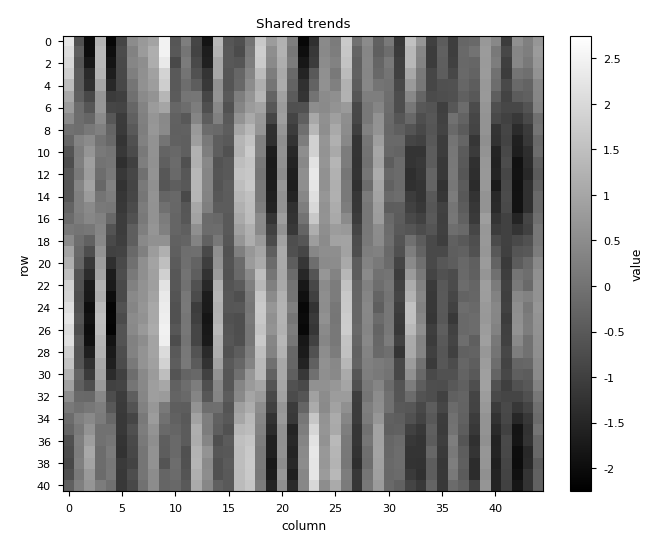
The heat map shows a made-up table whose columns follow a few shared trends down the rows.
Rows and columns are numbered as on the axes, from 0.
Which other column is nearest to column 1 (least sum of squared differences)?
36
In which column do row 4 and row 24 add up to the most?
9
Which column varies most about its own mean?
23
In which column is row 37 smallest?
42
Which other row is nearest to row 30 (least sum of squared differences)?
20
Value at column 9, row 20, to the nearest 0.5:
1.5
